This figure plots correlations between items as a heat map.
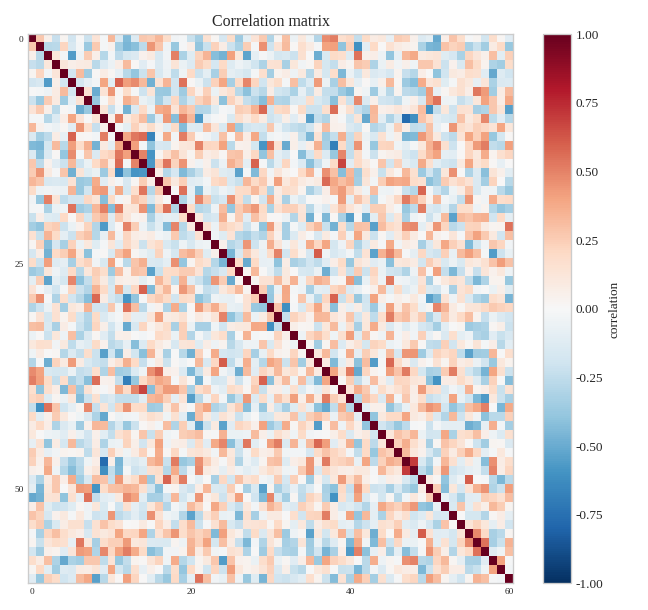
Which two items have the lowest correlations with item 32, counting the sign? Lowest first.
30, 12
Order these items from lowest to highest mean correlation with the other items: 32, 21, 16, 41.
32, 41, 21, 16
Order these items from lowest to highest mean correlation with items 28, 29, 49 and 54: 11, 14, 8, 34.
34, 11, 14, 8
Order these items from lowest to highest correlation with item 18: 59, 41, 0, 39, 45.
0, 45, 59, 41, 39
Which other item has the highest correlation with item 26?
51
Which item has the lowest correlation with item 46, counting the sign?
43
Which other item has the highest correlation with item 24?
36
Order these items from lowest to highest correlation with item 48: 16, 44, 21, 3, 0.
3, 0, 16, 44, 21
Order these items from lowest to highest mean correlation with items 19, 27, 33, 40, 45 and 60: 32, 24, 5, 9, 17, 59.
59, 9, 32, 17, 24, 5
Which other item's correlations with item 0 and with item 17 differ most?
49
